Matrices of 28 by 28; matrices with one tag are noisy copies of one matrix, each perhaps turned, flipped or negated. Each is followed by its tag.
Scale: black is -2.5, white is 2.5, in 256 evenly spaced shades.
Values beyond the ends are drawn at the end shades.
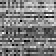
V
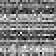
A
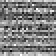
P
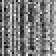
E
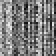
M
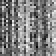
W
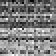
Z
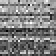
Z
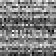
W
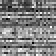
V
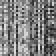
V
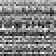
E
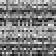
W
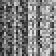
Z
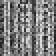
P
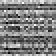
P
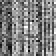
M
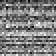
E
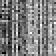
V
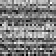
W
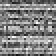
P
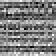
P
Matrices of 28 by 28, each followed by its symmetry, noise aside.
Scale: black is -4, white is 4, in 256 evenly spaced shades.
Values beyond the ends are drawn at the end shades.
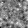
antisymmetric.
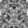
mirrored left to right.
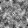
same after a half turn.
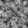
symmetric across the other diagonal.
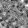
symmetric across the other diagonal.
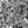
no symmetry.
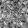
antisymmetric.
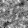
same after a half turn.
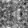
mirrored top to bottom.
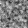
symmetric across the other diagonal.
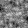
same after a half turn.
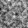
antisymmetric.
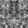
mirrored left to right.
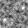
same after a half turn.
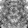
mirrored left to right.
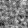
antisymmetric.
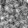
no symmetry.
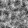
antisymmetric.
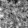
antisymmetric.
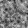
symmetric across the other diagonal.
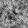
symmetric across the other diagonal.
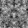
mirrored left to right.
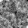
symmetric across the other diagonal.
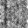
mirrored top to bottom.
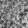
no symmetry.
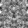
mirrored left to right.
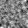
antisymmetric.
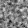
antisymmetric.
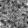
same after a half turn.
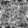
same after a half turn.
